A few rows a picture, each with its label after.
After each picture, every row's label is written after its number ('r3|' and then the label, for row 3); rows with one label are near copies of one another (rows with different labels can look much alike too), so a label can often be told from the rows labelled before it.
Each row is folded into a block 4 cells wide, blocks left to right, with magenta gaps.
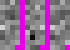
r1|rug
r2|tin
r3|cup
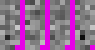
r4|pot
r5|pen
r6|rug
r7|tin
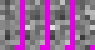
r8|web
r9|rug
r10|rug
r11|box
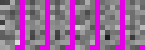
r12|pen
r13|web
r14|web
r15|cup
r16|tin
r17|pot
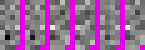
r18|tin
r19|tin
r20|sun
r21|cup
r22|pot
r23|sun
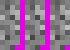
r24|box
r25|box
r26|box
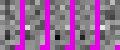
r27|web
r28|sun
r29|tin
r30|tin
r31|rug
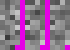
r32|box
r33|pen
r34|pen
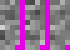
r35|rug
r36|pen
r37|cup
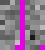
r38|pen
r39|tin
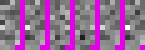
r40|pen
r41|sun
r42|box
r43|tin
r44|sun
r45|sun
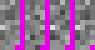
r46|rug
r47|box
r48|sun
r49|rug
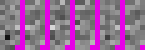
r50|tin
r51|cup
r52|rug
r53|pen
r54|pot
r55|cup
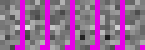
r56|box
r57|rug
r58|cup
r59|tin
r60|pot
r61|cup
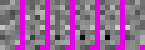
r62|cup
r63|box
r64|pot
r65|tin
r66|tin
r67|sun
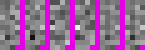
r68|box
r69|tin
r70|pen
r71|sun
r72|pot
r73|pot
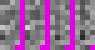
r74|cup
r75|rug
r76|pot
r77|web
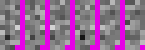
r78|pot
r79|box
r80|rug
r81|tin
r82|cup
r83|pen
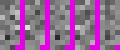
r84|box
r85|sun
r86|tin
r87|cup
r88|web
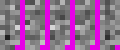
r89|pot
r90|pen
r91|rug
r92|cup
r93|web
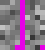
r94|cup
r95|box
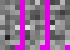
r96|pot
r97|rug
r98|pen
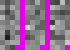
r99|web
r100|sun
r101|pen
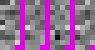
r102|pen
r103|sun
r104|tin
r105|cup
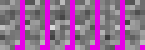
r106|cup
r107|pen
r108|rug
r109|cup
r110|pot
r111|pen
